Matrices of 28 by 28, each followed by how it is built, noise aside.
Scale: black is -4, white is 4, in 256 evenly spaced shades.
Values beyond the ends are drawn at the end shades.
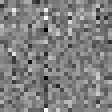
uneven columns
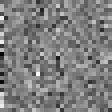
uneven columns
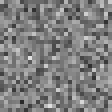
blocks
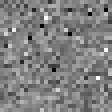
sparse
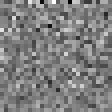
uneven rows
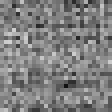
blocks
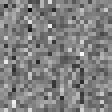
uneven columns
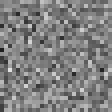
noise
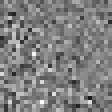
lower triangular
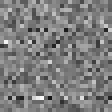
uneven rows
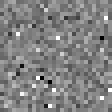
sparse
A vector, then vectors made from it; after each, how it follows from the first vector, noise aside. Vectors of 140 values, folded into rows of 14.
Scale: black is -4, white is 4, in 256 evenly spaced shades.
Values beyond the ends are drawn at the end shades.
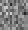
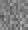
reversed, shrunk.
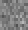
reversed, shrunk.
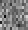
wrapped around.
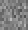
wrapped around, negated, shrunk.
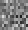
reversed, negated.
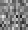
reversed, negated.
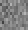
negated, shrunk.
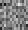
wrapped around, negated.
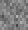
reversed, shrunk.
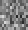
reversed, negated.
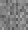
reversed, shrunk.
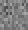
negated, shrunk.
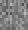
negated, shrunk.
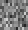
wrapped around.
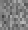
reversed, shrunk.
